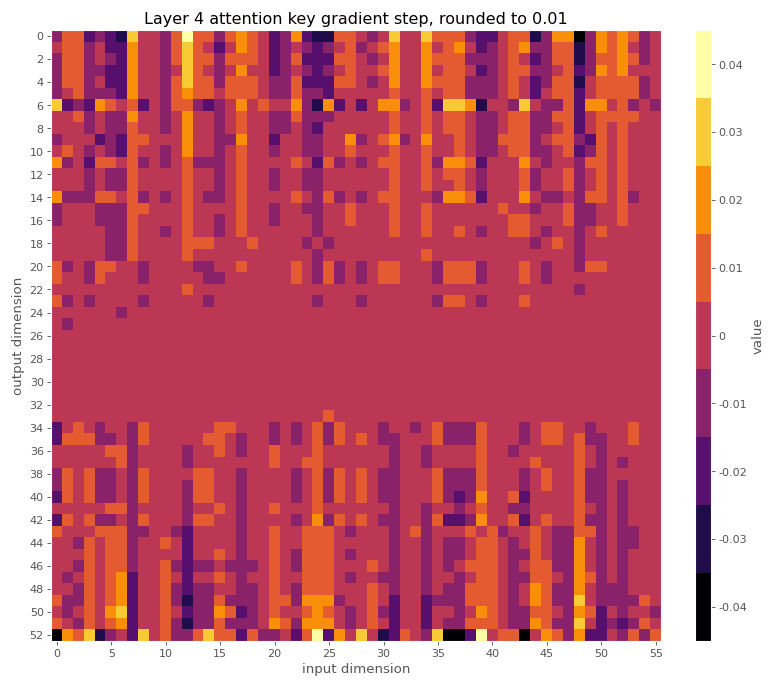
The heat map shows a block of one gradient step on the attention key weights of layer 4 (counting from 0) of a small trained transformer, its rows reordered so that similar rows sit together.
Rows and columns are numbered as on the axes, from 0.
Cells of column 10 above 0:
8
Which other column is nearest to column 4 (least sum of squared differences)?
49
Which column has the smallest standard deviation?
9
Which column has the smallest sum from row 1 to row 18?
48
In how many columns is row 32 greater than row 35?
16
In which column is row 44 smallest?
12
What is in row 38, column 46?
0
